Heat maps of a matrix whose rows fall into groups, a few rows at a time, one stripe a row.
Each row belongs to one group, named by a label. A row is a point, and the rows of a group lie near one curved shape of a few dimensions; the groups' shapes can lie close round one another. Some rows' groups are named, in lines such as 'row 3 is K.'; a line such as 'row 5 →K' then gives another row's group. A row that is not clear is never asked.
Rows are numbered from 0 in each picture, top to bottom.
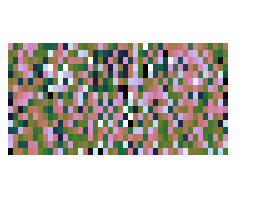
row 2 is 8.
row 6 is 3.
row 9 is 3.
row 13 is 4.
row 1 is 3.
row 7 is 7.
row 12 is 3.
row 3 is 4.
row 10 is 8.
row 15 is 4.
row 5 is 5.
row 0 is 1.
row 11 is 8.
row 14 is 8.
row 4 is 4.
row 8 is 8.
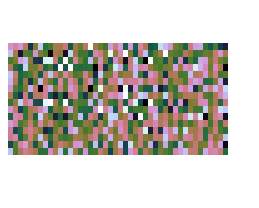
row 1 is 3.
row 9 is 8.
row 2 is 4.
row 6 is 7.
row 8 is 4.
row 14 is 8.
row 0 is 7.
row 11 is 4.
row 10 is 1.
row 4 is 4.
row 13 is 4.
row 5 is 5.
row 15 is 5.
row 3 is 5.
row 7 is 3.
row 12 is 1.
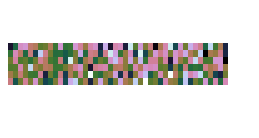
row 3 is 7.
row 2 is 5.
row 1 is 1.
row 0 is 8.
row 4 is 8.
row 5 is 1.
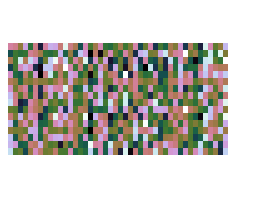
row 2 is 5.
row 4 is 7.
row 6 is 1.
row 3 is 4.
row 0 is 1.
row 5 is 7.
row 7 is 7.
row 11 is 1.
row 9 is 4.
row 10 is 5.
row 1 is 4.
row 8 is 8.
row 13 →1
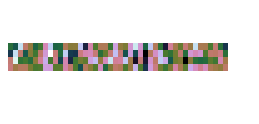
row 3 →4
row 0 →3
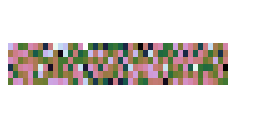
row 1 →4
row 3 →7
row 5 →3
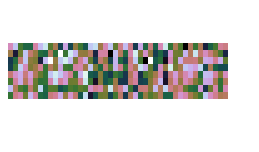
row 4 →3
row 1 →5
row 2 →4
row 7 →5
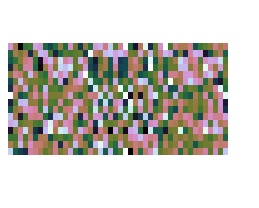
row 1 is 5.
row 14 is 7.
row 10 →3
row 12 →4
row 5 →8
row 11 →4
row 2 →4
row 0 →3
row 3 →4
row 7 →8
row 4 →3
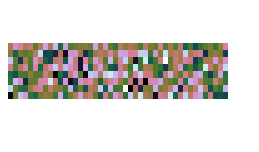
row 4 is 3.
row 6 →8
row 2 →3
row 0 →5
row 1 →1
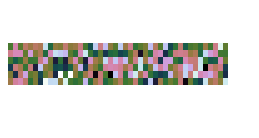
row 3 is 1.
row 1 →3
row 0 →8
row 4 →5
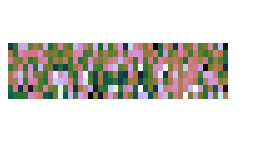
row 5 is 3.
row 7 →4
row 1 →7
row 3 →1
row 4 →3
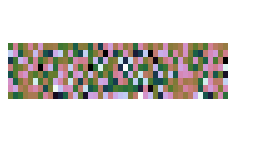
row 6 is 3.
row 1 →3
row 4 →8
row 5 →1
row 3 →7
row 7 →3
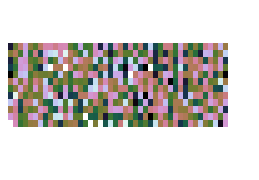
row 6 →5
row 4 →8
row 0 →4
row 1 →1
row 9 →5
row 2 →8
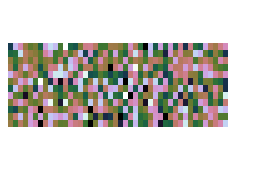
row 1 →3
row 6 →1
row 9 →7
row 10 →3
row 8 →4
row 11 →7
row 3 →5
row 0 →1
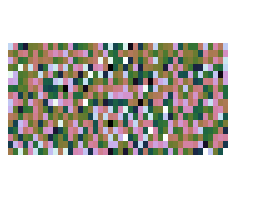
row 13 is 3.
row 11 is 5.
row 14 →1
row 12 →3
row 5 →3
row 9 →3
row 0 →8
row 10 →8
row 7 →5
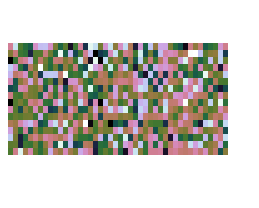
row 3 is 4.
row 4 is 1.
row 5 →1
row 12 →5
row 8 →4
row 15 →3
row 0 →5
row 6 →8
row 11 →5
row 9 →3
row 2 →4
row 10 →4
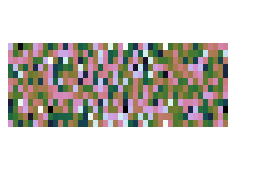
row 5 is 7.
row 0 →3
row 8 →8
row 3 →1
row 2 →4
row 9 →7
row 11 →3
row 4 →3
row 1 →1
